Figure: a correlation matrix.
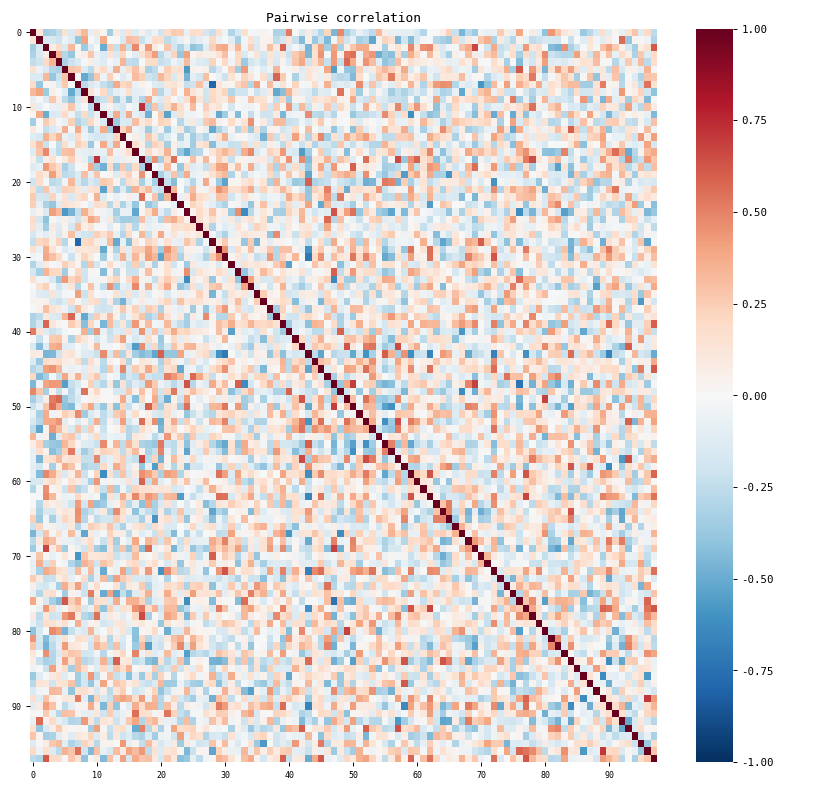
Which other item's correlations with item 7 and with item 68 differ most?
28
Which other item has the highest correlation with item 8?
48
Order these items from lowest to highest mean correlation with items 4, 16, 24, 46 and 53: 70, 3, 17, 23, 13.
13, 23, 70, 17, 3
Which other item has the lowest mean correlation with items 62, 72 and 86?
43
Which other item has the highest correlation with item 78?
17
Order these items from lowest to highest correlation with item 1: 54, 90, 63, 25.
63, 25, 54, 90
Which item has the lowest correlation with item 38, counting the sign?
8
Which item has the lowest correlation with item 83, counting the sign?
24
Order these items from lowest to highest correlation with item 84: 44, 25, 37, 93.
37, 25, 44, 93
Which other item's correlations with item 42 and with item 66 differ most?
93
